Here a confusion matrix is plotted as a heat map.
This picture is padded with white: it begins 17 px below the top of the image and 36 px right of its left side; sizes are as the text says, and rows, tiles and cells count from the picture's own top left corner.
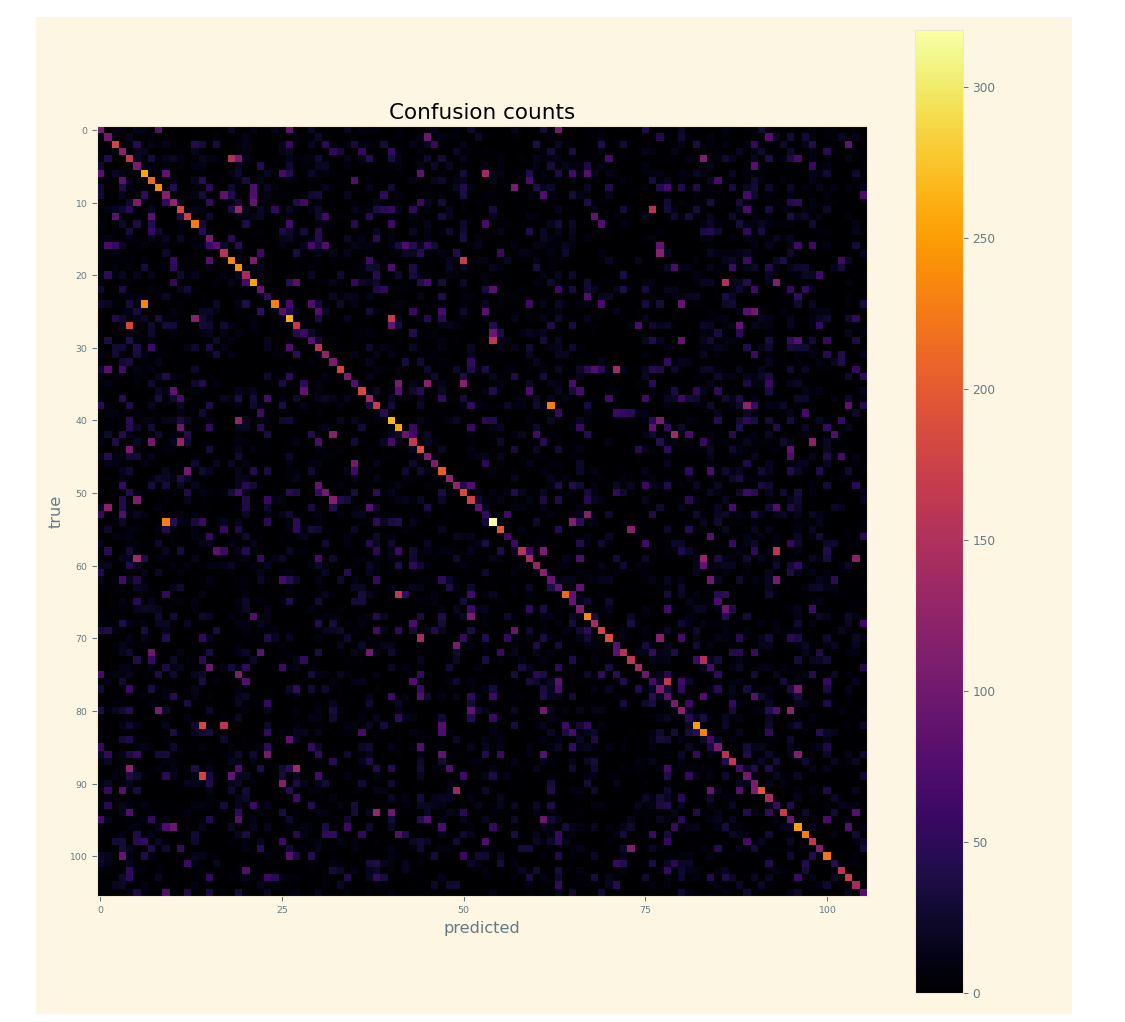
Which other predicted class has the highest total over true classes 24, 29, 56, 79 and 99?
6
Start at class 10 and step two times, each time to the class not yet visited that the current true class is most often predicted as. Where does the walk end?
90
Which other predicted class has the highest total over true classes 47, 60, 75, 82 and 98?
14
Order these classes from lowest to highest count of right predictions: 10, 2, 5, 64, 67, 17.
5, 10, 17, 2, 64, 67
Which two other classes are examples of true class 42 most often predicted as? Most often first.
79, 32
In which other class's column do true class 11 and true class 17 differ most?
76
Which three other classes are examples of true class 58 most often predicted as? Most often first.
93, 61, 16
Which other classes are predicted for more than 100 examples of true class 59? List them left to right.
5, 83, 104
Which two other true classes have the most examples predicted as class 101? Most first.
42, 62
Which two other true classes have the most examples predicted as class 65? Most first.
54, 64
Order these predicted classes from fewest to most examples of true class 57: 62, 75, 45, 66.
62, 45, 66, 75
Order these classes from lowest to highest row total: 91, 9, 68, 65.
65, 68, 9, 91
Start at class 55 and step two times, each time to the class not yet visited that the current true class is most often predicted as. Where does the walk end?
83
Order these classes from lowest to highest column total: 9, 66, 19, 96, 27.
66, 27, 9, 96, 19
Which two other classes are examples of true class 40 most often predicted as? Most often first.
19, 77
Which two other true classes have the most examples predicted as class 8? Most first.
80, 0
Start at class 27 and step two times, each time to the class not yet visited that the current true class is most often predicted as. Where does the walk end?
18
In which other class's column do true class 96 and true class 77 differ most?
10
